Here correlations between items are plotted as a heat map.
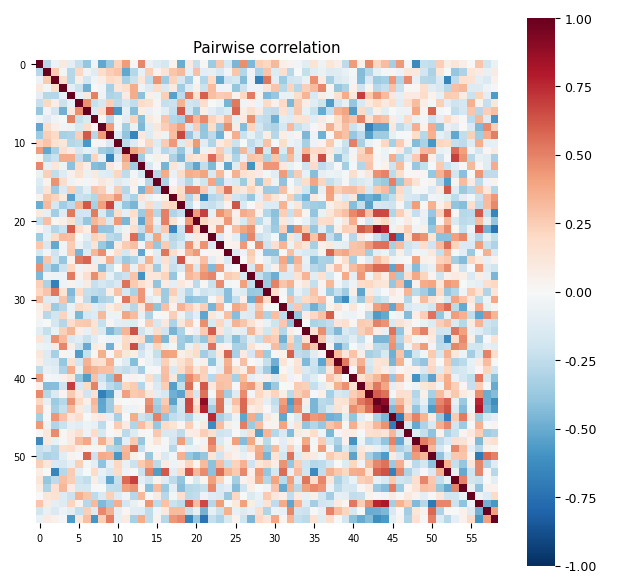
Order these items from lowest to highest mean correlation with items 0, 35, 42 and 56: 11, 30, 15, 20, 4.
20, 15, 4, 30, 11
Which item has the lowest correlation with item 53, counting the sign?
9
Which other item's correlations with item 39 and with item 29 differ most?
41
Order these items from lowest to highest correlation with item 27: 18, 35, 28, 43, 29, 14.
29, 28, 35, 18, 14, 43
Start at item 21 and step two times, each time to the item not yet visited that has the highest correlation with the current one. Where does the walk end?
44
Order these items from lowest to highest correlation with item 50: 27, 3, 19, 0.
19, 0, 3, 27
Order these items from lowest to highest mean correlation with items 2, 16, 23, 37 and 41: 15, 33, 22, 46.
15, 22, 33, 46
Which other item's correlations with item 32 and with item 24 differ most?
30
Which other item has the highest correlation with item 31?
52
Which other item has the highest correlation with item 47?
2
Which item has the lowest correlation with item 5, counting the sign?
37
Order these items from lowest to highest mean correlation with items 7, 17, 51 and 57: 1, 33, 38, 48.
48, 33, 1, 38
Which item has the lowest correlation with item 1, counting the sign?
11
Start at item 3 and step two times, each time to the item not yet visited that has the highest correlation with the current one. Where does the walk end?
12
